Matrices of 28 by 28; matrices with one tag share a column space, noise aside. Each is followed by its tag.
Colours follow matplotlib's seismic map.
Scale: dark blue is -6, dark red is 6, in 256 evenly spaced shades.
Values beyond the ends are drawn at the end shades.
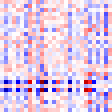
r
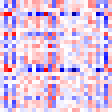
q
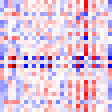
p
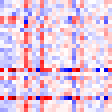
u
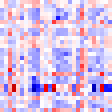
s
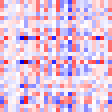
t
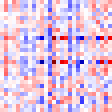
t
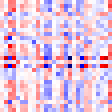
p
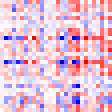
t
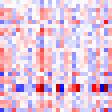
s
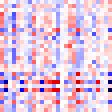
r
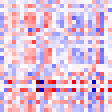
r
